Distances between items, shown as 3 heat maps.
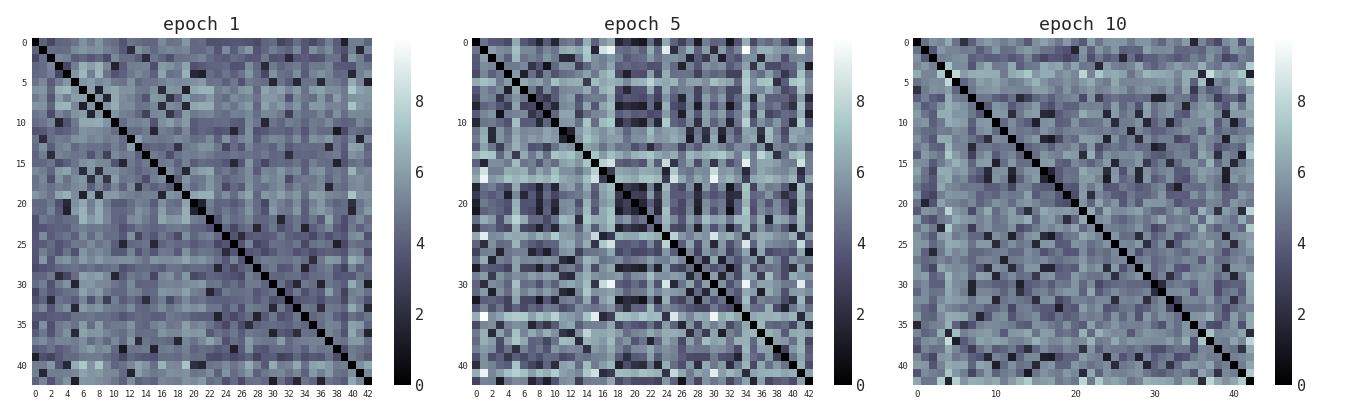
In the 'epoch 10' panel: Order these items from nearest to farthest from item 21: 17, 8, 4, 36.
8, 17, 36, 4
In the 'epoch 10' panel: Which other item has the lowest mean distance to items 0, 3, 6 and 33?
35
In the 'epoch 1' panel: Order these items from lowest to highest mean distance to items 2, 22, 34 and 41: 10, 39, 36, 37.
39, 36, 10, 37
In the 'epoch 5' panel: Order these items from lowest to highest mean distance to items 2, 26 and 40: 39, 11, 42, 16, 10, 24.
42, 10, 39, 11, 16, 24
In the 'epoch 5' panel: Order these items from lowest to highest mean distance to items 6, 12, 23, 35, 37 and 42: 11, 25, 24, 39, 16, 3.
3, 39, 25, 11, 16, 24
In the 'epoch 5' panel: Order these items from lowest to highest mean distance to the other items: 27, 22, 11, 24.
27, 11, 22, 24
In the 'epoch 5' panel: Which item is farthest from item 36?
14
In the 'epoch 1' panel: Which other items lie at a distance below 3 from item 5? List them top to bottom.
30, 33, 36, 42
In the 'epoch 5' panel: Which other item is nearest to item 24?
16
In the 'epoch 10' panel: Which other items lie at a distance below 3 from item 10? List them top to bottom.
15, 25, 29, 32, 40
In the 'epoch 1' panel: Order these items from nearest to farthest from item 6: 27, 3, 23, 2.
2, 23, 27, 3
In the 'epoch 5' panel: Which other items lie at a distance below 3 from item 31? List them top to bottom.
2, 11, 12, 27, 29, 36
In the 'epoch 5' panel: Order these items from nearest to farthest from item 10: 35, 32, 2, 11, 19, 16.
32, 19, 35, 2, 11, 16
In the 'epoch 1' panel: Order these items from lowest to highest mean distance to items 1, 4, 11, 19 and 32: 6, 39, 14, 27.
39, 14, 6, 27
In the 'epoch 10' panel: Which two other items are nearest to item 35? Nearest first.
0, 6
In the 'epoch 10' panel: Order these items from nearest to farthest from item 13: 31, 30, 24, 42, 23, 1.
30, 31, 23, 24, 1, 42
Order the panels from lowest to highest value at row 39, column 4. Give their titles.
epoch 5, epoch 1, epoch 10
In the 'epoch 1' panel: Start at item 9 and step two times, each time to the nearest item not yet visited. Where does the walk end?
17
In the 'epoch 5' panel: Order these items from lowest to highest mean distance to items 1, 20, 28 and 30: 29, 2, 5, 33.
33, 2, 29, 5
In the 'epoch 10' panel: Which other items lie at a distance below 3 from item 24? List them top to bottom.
9, 12, 16, 17, 28, 39
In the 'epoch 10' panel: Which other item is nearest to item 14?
41
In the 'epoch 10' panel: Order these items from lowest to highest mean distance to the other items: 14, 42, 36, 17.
17, 14, 36, 42
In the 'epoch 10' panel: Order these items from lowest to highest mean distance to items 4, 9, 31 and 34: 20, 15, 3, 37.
20, 15, 3, 37
